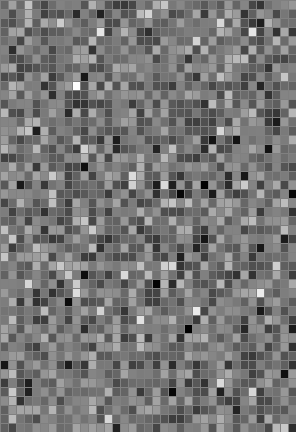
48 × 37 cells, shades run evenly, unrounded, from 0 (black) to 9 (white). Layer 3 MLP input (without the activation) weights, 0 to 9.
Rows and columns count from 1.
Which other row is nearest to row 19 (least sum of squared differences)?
11
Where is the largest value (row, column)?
10, 10
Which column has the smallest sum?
20
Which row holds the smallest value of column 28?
44
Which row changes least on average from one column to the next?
40
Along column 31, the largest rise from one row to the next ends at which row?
21
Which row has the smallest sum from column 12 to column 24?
22
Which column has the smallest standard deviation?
8
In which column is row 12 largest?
27
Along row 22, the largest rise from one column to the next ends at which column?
28
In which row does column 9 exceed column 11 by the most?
31
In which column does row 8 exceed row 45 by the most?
29
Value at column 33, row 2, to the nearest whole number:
5
